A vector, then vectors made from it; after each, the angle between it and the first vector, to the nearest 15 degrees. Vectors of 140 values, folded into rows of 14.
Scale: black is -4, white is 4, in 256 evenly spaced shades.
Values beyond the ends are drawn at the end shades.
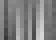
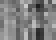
135 degrees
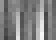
30 degrees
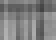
135 degrees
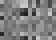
75 degrees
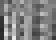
105 degrees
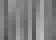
15 degrees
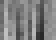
165 degrees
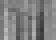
165 degrees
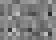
105 degrees
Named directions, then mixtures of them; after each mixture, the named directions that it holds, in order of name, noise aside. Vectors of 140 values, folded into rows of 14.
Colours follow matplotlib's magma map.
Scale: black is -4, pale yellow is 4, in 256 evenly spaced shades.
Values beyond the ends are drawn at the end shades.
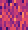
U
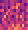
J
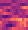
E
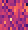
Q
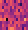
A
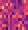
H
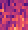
E, J, U.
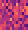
H, Q.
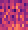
J.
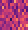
A, Q, U.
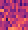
A, E, J.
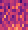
J.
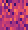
H, Q, U.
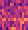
A, E, U.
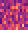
J, Q.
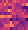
E, Q.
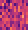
Q, U.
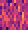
U.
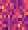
H.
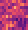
E, H.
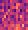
J.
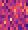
Q.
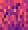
J.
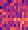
E, H, U.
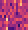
A, H, J.
